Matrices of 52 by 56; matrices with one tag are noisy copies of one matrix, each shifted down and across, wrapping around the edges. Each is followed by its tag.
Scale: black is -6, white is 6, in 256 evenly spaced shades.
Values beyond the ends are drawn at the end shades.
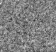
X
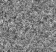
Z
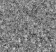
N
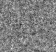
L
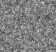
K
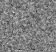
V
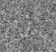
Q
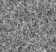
K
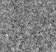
Q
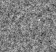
K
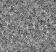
N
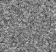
V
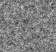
K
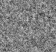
N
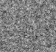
L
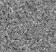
V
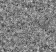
N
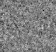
N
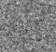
L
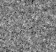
L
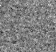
L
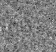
N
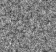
Z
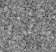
Q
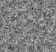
Z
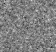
V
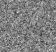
X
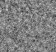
N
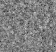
Q
